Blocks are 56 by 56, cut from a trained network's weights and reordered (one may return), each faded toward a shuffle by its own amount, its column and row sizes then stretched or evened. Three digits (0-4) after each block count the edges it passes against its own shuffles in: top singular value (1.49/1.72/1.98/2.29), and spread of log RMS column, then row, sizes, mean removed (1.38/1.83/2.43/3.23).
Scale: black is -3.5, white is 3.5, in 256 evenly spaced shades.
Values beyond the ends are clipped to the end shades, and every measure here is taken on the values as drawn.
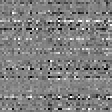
2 2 4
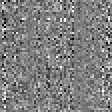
1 4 1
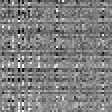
4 4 0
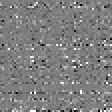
1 2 3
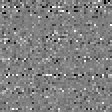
1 0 3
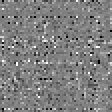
2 2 3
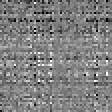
3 3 3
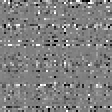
2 2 4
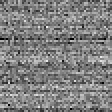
3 0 2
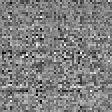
0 3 3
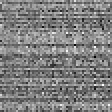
4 3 0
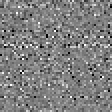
2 0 2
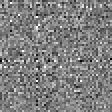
2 1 2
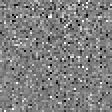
0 1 1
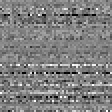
3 0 4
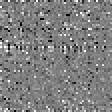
2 2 2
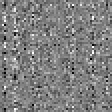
0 3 1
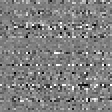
0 2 4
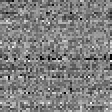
1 2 3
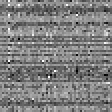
4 3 1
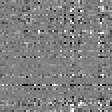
0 3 4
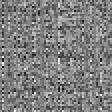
0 4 0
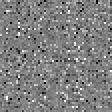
1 2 1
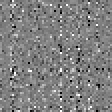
2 3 1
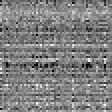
4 3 2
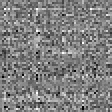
0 3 3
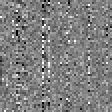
1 3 0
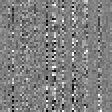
1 4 0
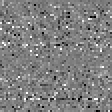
0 0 2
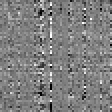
1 4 1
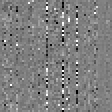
2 3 0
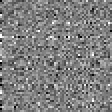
3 2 2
